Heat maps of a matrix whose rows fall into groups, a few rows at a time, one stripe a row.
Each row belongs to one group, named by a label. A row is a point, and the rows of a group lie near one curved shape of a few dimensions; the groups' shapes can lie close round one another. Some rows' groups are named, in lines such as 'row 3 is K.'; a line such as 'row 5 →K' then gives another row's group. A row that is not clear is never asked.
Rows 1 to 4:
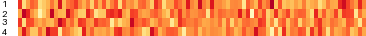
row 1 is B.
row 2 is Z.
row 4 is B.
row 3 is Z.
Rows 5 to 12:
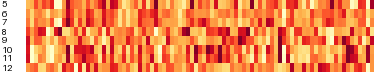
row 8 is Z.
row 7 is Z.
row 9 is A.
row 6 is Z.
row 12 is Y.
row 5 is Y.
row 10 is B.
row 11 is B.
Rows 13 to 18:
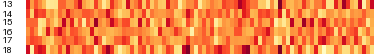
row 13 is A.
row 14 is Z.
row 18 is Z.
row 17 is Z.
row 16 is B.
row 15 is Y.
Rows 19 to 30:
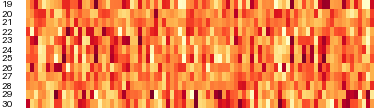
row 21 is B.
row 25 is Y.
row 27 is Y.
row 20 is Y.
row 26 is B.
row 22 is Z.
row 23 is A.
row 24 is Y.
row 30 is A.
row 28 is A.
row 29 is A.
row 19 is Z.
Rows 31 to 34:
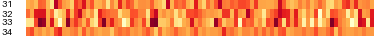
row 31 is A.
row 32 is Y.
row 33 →Y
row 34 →B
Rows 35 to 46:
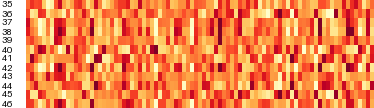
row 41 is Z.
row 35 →Z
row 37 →B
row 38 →B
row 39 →A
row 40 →Y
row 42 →B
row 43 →B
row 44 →Z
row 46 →B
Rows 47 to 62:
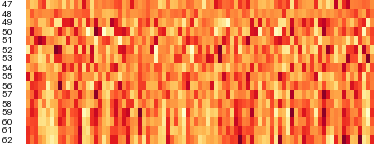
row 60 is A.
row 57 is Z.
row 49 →Y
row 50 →Z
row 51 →Y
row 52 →A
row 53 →B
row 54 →Y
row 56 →Z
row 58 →A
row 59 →A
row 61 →A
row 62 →A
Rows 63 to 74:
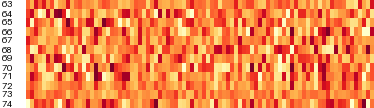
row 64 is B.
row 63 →Y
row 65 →Z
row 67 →Y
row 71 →Z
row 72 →Z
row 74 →Y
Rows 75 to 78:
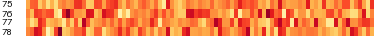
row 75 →A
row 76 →Z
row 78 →Z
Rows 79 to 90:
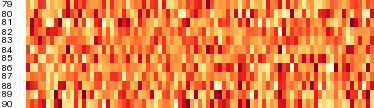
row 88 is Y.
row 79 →B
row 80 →Z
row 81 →Z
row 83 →B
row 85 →Y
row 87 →A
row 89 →A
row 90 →Z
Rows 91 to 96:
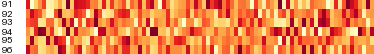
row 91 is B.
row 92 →Z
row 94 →Y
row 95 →B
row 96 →Y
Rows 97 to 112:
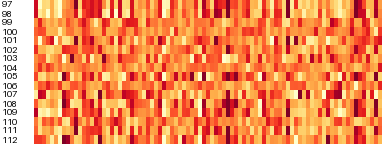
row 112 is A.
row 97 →B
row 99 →Z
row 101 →B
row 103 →Y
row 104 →B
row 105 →A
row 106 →B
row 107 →A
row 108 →A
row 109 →B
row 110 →Z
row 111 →B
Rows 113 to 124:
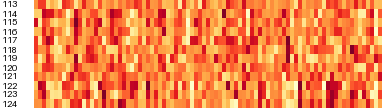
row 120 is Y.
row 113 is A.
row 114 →Y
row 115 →Z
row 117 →Z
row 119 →B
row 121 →Y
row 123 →Z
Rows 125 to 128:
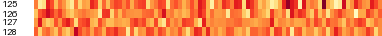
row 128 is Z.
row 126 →B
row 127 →B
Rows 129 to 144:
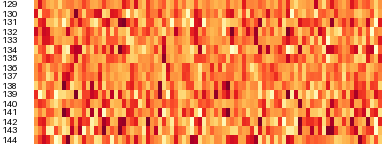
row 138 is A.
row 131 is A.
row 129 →A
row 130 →Z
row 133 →Y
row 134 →Y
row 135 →Y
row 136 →B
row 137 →B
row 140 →Z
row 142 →A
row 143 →Y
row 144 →Z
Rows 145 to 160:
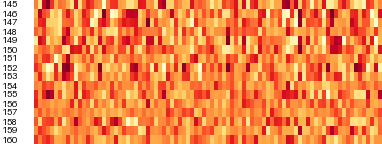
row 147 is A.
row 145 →Y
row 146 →Z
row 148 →A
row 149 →A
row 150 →Z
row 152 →B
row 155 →Y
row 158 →Z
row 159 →Z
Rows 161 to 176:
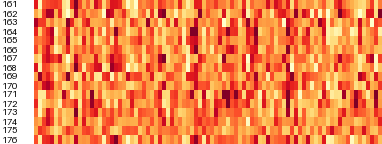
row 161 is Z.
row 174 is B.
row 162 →Y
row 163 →Y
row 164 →Z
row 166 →Z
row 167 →Y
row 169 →Z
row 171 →A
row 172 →B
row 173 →B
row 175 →Z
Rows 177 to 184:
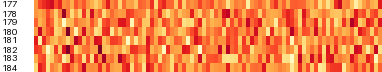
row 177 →B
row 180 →Z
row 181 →Z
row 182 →B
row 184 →A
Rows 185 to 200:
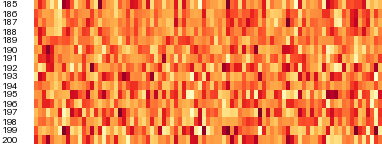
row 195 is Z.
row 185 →A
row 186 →A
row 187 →A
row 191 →B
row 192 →A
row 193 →A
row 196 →Y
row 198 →A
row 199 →A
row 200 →Y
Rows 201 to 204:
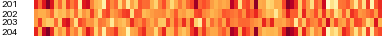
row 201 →Y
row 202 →A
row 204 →Y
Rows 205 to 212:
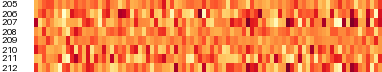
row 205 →B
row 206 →A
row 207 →A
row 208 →Y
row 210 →Y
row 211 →Z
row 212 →A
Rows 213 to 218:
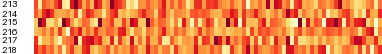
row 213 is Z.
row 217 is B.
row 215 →A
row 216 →Y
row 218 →Y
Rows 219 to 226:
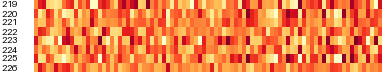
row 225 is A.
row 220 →A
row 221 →A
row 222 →Z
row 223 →B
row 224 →Z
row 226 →B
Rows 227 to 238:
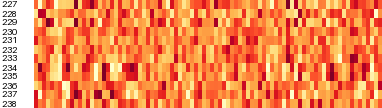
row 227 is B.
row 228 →A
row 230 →A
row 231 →Y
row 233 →A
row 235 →Z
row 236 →Y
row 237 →Z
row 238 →Y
